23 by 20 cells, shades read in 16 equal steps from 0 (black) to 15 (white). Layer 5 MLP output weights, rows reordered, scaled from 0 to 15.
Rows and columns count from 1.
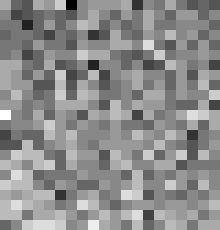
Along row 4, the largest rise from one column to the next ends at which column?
11
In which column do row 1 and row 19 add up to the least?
7
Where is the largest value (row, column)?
12, 1
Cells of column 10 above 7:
13
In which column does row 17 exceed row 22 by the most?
14
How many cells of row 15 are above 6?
16
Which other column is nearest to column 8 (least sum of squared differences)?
15
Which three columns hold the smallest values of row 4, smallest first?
9, 5, 10
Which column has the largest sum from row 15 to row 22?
2
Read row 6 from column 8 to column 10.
12 10 10
